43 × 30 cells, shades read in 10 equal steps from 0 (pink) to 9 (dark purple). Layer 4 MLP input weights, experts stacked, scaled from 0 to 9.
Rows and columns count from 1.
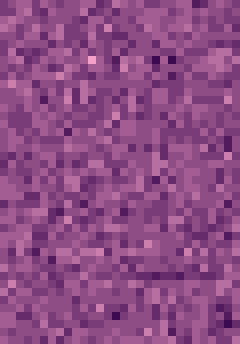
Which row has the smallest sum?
32
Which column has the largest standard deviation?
29
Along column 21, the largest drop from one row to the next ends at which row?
21
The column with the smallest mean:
9
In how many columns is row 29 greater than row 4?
14
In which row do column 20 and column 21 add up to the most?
35
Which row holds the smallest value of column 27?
8
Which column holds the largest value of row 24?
11
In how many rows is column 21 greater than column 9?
26
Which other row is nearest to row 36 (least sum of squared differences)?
24
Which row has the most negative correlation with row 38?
23
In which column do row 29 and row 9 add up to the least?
16
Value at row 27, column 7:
7
